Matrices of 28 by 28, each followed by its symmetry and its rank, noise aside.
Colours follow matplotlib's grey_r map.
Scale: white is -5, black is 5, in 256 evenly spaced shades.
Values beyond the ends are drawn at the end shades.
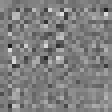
symmetric, rank three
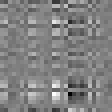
no symmetry, rank one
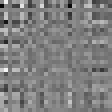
antisymmetric, rank two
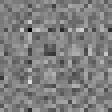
symmetric, rank two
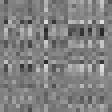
no symmetry, rank one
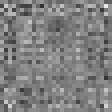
no symmetry, rank two
